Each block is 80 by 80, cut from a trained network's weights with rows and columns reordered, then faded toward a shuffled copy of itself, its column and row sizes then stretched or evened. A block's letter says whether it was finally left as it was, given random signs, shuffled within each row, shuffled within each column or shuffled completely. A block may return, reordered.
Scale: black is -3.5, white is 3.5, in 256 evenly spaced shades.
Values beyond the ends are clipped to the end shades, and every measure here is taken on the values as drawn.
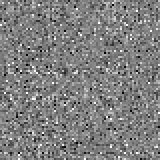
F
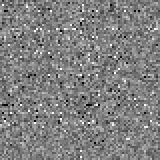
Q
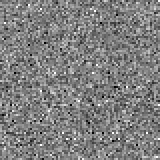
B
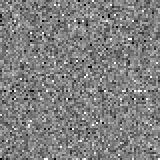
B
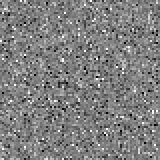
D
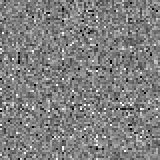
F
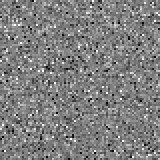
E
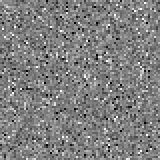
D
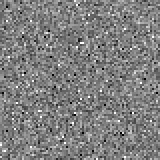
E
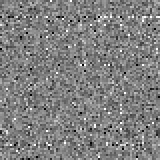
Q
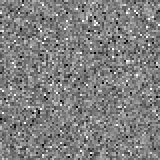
E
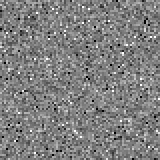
E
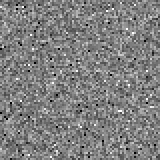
E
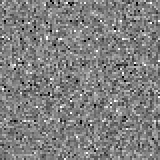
B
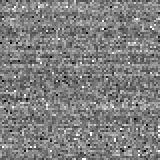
B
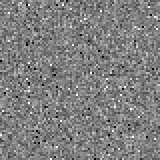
E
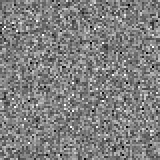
D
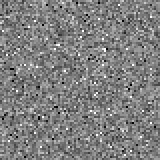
E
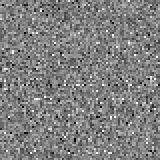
B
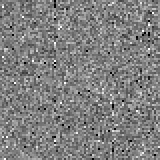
D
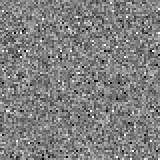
B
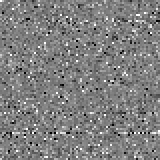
B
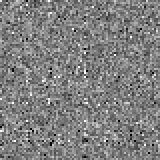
Q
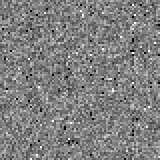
D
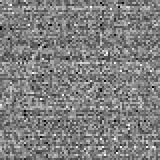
F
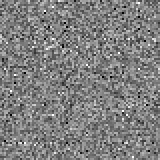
Q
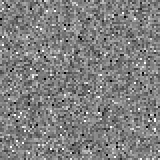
E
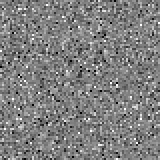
D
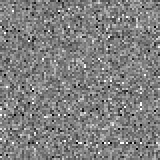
Q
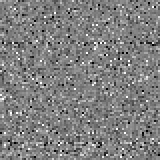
B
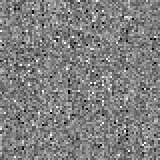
D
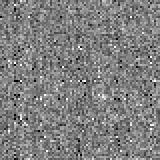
F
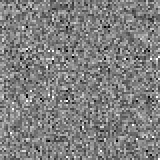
F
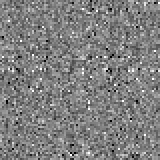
F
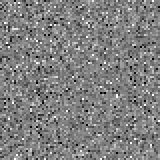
D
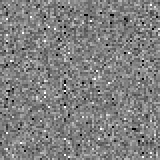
D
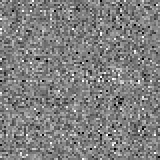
F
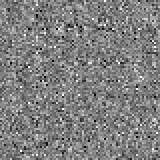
F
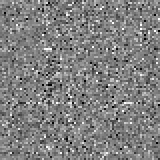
Q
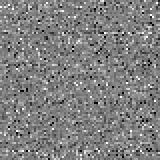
F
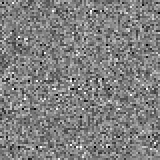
B
